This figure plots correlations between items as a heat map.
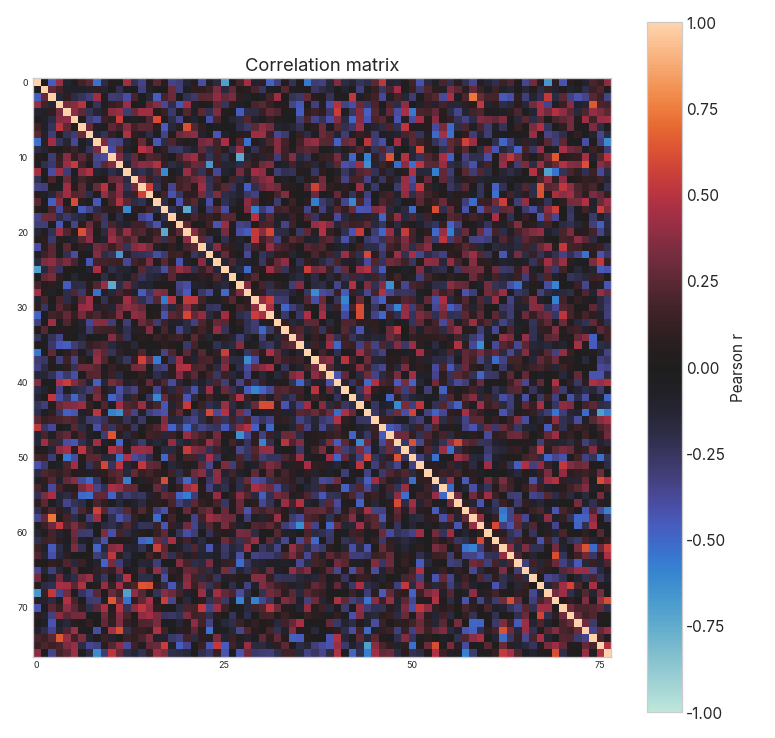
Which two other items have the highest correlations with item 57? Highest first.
8, 44
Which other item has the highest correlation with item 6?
20
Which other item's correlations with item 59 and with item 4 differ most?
69
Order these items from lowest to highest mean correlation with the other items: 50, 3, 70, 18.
50, 18, 3, 70
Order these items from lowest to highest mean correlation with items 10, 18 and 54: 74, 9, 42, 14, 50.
9, 42, 74, 14, 50
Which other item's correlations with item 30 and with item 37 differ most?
41
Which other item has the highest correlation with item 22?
70
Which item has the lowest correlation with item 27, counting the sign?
10
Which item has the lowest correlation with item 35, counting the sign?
59
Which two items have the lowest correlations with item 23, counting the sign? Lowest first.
11, 73
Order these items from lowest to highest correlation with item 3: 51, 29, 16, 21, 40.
51, 21, 29, 16, 40
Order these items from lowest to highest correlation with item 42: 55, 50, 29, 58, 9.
50, 29, 9, 55, 58
